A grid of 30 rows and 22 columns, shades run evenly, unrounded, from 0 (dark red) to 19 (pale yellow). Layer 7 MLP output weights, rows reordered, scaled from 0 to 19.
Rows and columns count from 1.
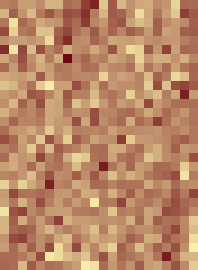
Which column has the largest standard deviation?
6
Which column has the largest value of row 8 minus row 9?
5
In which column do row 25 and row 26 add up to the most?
22
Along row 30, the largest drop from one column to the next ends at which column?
12
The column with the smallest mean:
19
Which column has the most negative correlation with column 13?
20
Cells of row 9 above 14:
4
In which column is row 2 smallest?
10
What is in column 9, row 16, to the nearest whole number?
7
